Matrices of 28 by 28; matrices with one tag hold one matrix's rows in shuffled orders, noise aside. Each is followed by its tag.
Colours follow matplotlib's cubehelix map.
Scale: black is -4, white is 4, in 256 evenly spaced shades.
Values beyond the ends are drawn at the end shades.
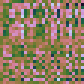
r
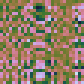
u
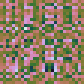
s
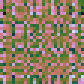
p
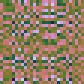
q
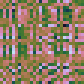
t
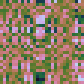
u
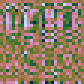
s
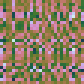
p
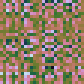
s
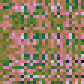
r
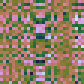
u
